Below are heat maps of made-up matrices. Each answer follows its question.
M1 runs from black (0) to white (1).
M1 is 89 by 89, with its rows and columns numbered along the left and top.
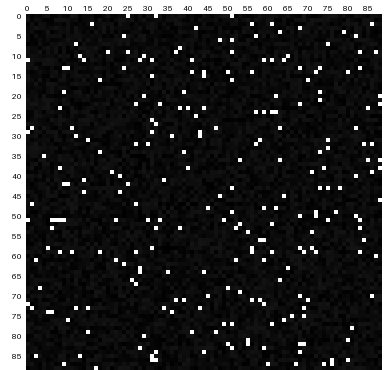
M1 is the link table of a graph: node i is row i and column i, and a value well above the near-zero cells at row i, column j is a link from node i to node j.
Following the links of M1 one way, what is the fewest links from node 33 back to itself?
6
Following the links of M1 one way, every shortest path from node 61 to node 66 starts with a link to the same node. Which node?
node 22
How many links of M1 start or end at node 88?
6
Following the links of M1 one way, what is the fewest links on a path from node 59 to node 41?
2
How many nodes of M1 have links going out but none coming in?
3
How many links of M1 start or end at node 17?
1
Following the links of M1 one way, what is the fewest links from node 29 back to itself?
5
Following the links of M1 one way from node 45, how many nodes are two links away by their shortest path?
5
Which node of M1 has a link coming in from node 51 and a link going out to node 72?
node 49
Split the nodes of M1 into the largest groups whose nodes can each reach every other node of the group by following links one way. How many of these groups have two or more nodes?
1
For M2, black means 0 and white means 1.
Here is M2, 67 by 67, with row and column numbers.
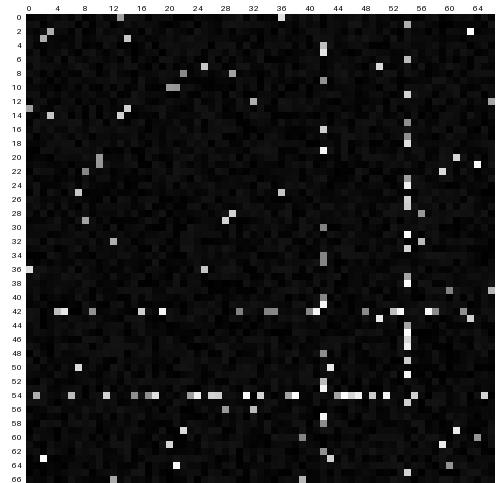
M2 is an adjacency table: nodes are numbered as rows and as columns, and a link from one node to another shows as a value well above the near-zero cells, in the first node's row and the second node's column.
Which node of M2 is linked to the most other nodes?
node 54
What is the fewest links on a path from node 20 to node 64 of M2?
3
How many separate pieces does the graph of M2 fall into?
4
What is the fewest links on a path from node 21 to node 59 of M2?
4
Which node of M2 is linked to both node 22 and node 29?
node 8
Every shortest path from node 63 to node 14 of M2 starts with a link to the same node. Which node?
node 2
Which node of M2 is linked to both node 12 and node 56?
node 32
